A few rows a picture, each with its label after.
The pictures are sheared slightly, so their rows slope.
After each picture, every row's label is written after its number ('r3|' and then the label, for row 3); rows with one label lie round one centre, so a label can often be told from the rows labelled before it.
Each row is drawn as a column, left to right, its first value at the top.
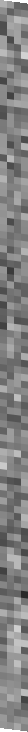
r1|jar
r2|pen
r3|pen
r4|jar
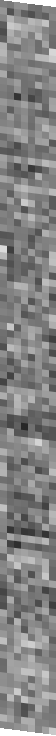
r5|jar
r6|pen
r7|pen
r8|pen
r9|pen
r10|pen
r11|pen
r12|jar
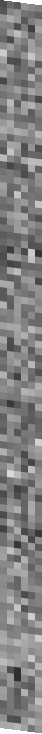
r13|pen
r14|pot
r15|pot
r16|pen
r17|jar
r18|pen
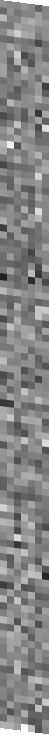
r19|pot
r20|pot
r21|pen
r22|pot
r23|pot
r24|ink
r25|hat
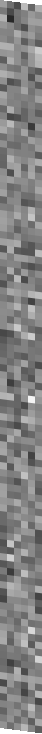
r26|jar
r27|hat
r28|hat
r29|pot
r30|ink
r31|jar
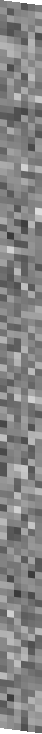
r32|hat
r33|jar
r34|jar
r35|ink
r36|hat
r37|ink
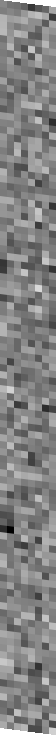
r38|pen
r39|pen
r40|pot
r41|pot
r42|ink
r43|ink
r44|hat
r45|pot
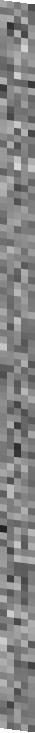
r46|pen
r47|jar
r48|hat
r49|jar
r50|hat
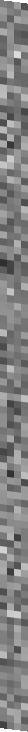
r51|ink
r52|hat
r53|jar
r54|ink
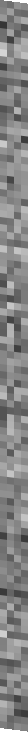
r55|jar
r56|ink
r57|jar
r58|jar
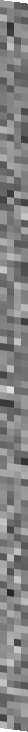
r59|pot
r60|jar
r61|ink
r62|ink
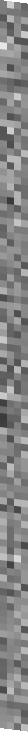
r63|hat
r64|jar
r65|hat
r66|pot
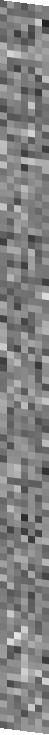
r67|ink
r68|jar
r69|jar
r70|pen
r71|jar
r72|pen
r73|hat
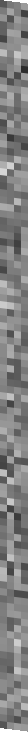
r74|ink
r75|hat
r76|pen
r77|jar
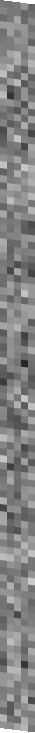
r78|hat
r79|pen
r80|pen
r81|hat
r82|ink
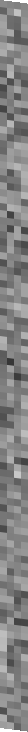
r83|pen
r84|hat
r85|ink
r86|ink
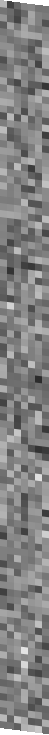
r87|jar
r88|ink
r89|hat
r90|pen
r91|pot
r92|pot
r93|hat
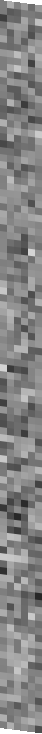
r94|hat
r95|pen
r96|pen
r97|pen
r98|jar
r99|jar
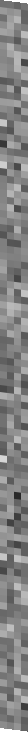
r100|hat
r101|ink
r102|pen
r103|hat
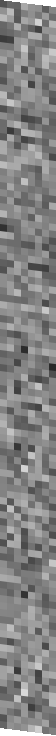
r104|ink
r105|ink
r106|hat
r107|jar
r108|pot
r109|pot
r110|ink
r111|pen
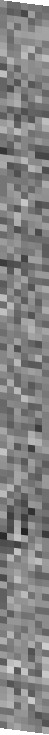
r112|jar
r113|pen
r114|pot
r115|pen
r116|hat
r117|hat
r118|pen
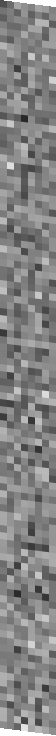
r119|hat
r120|hat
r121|jar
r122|pot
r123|pen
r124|pot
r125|jar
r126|hat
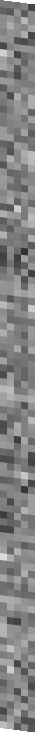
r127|pen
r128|pen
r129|ink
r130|pot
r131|ink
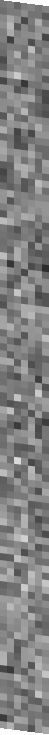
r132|pot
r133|pot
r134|hat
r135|hat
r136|ink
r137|pen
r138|pen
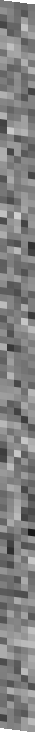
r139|ink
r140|jar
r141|jar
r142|pen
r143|pen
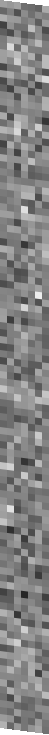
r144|jar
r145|jar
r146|pen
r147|ink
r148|pen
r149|hat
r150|jar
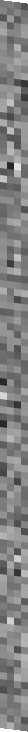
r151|hat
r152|pot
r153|hat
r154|pen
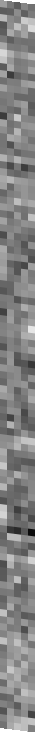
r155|jar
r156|pen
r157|pen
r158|pen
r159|pen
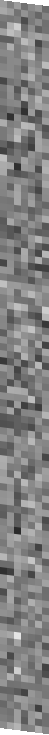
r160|hat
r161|hat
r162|pen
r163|hat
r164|hat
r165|pot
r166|ink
